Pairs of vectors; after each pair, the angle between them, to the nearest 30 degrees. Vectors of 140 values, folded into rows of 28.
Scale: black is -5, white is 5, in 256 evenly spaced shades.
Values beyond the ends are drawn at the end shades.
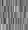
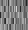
60 degrees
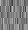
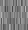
120 degrees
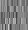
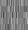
90 degrees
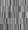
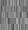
120 degrees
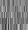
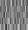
60 degrees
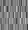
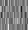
120 degrees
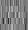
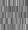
120 degrees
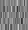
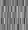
120 degrees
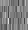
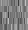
30 degrees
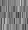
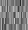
150 degrees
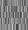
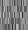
150 degrees
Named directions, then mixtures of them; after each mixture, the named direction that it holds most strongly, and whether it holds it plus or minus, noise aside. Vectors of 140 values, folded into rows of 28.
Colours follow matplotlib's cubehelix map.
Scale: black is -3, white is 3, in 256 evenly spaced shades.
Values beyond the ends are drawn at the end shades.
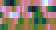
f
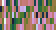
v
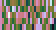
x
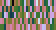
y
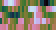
f, minus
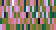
y, minus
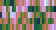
f, plus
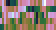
f, plus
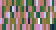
x, plus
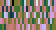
y, plus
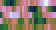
f, plus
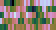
f, plus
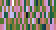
y, minus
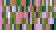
x, plus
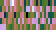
y, minus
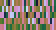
y, minus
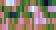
f, minus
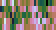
v, plus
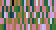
y, plus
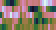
f, plus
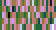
x, minus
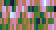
f, plus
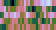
f, plus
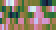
f, minus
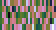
x, minus
